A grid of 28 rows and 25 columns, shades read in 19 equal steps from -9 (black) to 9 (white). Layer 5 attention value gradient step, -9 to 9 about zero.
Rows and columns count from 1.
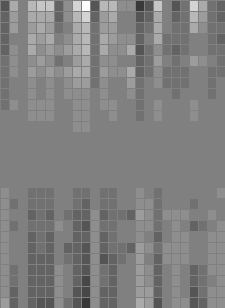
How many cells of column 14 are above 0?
4
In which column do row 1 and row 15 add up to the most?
10
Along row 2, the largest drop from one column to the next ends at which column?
11
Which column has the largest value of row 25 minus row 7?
16
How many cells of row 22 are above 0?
7
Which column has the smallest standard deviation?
3
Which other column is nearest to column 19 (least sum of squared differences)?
21
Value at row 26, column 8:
0
